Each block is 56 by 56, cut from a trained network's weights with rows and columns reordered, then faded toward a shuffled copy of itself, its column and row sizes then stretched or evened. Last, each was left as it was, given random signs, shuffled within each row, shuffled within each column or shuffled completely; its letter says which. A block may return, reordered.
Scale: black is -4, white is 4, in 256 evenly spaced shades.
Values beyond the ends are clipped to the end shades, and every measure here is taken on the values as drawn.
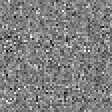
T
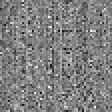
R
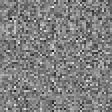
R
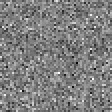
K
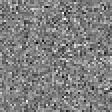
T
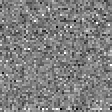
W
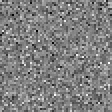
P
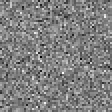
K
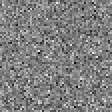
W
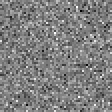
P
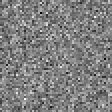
K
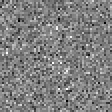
K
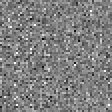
K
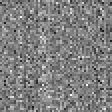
R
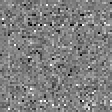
T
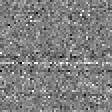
W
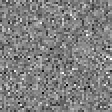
W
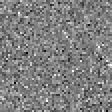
P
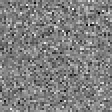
W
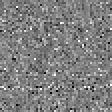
W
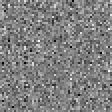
T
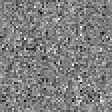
T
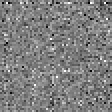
T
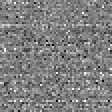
W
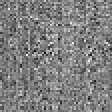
R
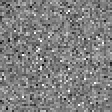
P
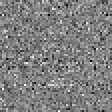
W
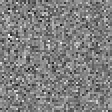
K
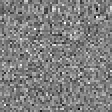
R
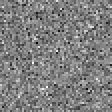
P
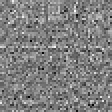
R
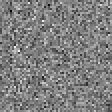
K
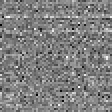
R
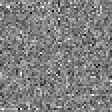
T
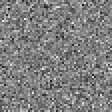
W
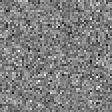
T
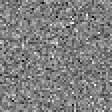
P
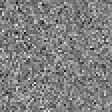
K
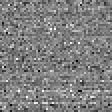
W
